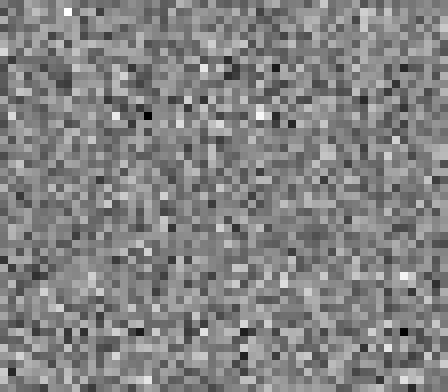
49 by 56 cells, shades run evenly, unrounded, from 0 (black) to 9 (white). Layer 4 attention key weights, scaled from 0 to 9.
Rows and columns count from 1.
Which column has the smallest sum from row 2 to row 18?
35
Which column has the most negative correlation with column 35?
15
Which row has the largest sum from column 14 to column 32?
16
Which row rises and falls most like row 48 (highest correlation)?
44
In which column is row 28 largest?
21
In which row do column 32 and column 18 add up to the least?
42
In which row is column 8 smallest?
11
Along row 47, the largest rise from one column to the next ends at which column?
3
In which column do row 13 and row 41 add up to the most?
31
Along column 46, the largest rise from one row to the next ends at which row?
2
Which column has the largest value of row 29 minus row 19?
28
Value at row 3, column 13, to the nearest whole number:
6
